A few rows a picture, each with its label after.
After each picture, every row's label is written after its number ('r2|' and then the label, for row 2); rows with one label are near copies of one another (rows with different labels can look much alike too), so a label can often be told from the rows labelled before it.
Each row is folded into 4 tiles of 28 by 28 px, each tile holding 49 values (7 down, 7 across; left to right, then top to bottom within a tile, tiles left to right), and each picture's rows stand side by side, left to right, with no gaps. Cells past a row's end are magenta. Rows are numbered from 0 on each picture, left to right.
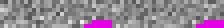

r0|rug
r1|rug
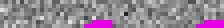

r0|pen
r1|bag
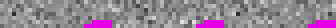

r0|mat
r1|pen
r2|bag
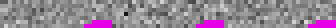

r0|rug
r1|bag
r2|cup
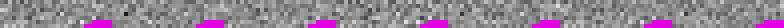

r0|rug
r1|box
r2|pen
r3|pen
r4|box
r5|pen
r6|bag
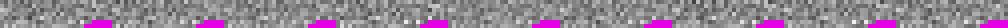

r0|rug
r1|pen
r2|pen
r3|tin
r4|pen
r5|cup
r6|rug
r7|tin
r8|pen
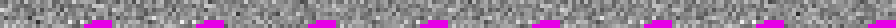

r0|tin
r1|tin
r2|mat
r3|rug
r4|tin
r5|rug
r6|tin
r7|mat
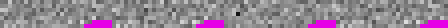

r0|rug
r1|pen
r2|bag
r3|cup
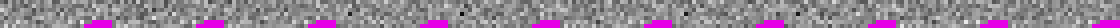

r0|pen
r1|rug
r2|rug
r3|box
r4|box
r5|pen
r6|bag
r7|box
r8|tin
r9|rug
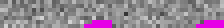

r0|pen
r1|box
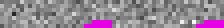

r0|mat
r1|tin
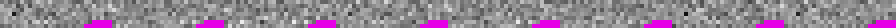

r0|bag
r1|pen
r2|pen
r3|box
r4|cup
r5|pen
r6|mat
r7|bag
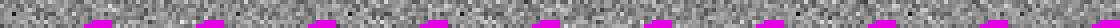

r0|mat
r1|pen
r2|box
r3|mat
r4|mat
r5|rug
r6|cup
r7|box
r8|mat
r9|bag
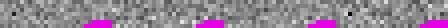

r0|box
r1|pen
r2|cup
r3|bag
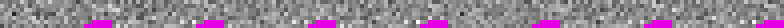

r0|mat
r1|rug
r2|cup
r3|cup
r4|mat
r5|rug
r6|tin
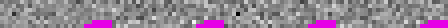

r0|mat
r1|rug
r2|mat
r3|cup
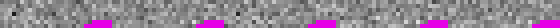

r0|bag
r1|cup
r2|mat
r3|tin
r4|rug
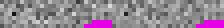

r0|mat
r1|box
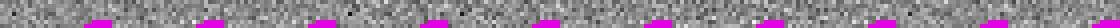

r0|mat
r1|cup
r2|pen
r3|bag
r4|box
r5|cup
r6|rug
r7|pen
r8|bag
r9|rug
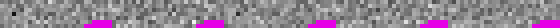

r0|box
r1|rug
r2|bag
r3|cup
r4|rug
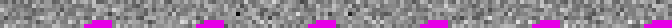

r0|cup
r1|pen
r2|box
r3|mat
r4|rug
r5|tin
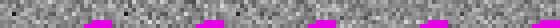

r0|box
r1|box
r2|box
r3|tin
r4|mat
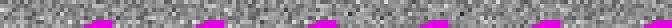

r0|tin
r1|tin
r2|cup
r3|mat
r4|box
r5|rug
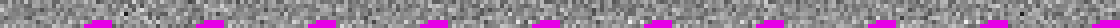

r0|cup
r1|mat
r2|pen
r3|cup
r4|cup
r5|pen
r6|cup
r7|pen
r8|tin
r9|mat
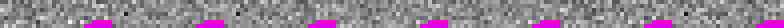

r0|cup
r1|mat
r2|box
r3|rug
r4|tin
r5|pen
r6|mat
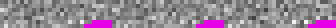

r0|tin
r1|pen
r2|cup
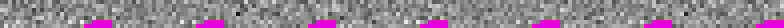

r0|pen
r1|tin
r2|bag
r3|cup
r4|cup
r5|rug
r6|bag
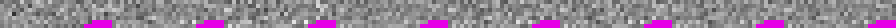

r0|bag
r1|tin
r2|rug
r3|rug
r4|pen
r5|cup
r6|cup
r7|tin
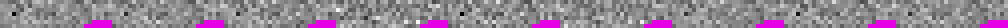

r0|bag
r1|mat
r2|bag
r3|tin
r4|box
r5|tin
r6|bag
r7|mat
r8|mat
